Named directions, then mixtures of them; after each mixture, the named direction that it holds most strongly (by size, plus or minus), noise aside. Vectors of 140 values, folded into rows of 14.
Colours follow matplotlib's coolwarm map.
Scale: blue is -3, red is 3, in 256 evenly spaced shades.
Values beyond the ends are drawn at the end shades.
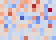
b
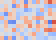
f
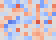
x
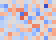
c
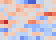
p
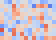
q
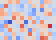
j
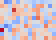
q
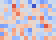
q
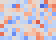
x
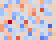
j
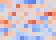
p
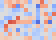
x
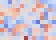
q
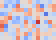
x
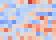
p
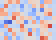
j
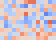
f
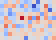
b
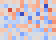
c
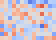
q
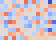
f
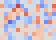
x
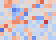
q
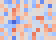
q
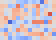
x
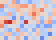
j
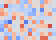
j
